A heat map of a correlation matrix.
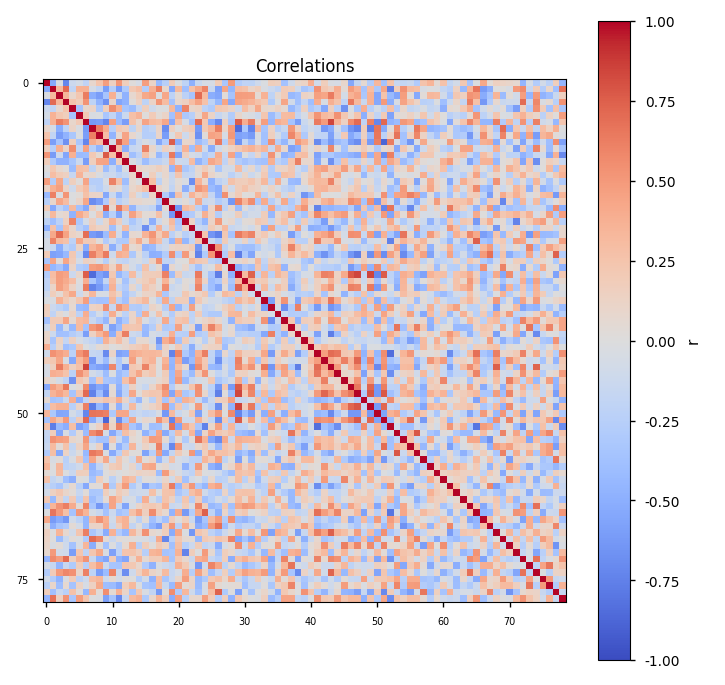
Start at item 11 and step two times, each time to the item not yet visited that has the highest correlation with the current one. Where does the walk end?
19
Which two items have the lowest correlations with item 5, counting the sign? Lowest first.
52, 48
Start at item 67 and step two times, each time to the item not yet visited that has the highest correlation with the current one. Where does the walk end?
77
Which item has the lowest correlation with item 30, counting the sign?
8
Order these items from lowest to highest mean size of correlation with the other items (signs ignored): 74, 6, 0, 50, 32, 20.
32, 0, 20, 74, 50, 6
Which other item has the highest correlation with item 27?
17
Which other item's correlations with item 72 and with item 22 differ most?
43
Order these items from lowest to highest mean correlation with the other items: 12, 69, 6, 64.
12, 69, 64, 6
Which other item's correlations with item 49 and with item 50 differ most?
29
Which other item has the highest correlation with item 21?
4
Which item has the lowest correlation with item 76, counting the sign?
11
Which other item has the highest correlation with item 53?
56
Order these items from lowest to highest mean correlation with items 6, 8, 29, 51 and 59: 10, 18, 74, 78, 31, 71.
71, 10, 74, 78, 18, 31
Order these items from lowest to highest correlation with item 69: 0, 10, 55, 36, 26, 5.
36, 10, 5, 0, 26, 55
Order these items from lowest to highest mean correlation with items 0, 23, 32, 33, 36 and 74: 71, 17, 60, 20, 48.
71, 60, 48, 17, 20
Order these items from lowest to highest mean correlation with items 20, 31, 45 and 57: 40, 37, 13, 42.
37, 40, 13, 42
